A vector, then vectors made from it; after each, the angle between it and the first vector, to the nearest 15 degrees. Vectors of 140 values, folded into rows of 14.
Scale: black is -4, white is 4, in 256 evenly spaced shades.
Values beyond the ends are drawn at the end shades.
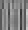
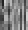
45 degrees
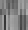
60 degrees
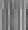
165 degrees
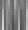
60 degrees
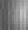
105 degrees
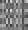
90 degrees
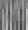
30 degrees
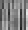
15 degrees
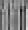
15 degrees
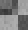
90 degrees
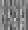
135 degrees
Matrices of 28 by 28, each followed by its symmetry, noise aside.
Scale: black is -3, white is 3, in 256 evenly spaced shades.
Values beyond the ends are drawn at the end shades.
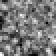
symmetric across the other diagonal.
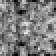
mirrored top to bottom.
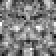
mirrored left to right.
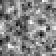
mirrored top to bottom.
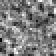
antisymmetric.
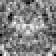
mirrored left to right.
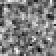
antisymmetric.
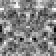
mirrored left to right.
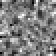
antisymmetric.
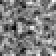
mirrored top to bottom.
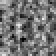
mirrored top to bottom.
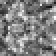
mirrored top to bottom.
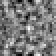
mirrored top to bottom.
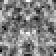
mirrored left to right.
